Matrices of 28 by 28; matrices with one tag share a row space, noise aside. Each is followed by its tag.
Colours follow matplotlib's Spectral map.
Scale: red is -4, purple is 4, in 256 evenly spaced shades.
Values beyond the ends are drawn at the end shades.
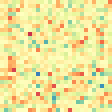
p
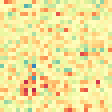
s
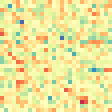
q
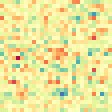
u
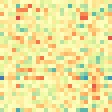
q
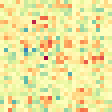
s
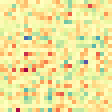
s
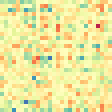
s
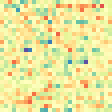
s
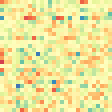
q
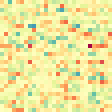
u
